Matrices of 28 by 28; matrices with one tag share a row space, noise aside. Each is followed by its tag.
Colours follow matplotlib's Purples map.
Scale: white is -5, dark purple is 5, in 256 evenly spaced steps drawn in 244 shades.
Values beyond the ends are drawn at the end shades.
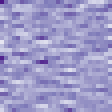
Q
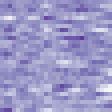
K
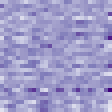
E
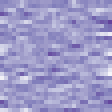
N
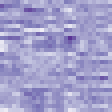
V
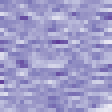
N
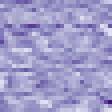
E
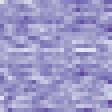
E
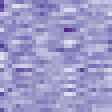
Q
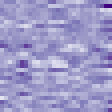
N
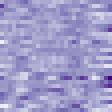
N
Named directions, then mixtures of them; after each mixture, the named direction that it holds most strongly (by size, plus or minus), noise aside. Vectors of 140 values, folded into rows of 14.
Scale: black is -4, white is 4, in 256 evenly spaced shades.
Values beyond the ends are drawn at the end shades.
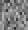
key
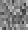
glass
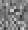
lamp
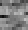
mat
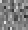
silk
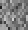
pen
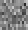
glass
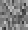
glass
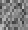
pen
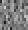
silk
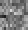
mat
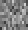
glass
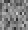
key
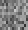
lamp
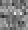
mat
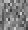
key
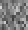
pen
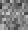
pen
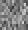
glass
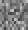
lamp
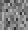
key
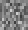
lamp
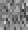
glass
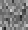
glass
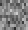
key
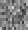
glass
